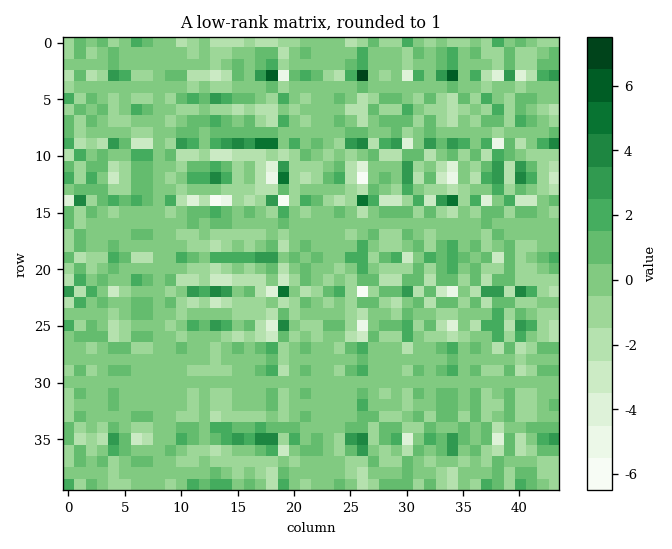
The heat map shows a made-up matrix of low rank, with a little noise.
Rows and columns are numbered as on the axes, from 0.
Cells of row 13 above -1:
25
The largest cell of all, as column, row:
26, 3
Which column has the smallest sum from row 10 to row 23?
17
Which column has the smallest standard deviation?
8
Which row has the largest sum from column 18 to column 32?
9
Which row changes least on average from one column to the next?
30
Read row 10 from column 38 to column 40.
2 1 0
